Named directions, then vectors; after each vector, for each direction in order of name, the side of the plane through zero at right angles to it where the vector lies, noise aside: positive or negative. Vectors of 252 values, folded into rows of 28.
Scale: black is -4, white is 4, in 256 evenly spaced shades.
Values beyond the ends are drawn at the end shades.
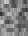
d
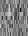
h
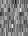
positive, negative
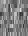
positive, negative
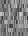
negative, positive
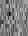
negative, negative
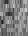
negative, negative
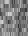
positive, positive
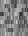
positive, negative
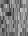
negative, negative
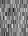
negative, negative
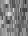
positive, positive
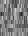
positive, negative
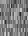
positive, negative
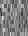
positive, negative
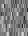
positive, negative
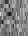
negative, negative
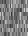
negative, positive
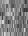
positive, positive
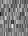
positive, negative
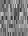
negative, positive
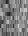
negative, negative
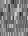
positive, negative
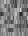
positive, negative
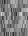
negative, positive
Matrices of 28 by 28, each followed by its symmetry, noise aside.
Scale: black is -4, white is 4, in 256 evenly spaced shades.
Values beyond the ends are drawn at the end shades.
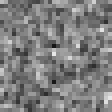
no symmetry.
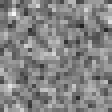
symmetric.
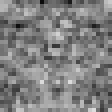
mirrored left to right.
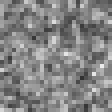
no symmetry.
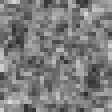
same after a half turn.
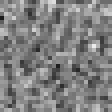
no symmetry.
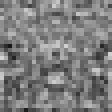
mirrored left to right.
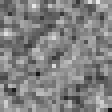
symmetric.
